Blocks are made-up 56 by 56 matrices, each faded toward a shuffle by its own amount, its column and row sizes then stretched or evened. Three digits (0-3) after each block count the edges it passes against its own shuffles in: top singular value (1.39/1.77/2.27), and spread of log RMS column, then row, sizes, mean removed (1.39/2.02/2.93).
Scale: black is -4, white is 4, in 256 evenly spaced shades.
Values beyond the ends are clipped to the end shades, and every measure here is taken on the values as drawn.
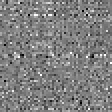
2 0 2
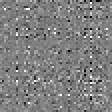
2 2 2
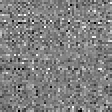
2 1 2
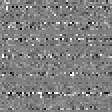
1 0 3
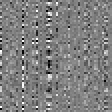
3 3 0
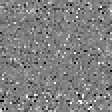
0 0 1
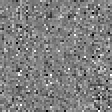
0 2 1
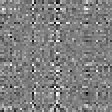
3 2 2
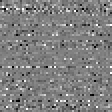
0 0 3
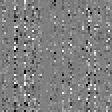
2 3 0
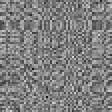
3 1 0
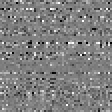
2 0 3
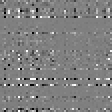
3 2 3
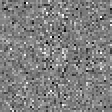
1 2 0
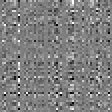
3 3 2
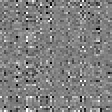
3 2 2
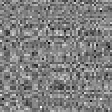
3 0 1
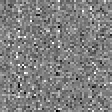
1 1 0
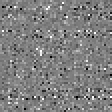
1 1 2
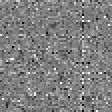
2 1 1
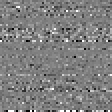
2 0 3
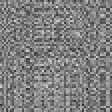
3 0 0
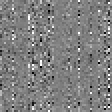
1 3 0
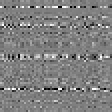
3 0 3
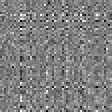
3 2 2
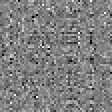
2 2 0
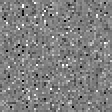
0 1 0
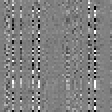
3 3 0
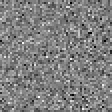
1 0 0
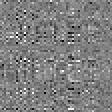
3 2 2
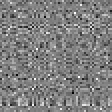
3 0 2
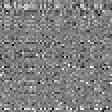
3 0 2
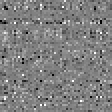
2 1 2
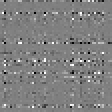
1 2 3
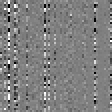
3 3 0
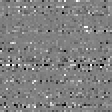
1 0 3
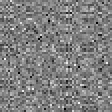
3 1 0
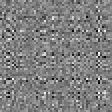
3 2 2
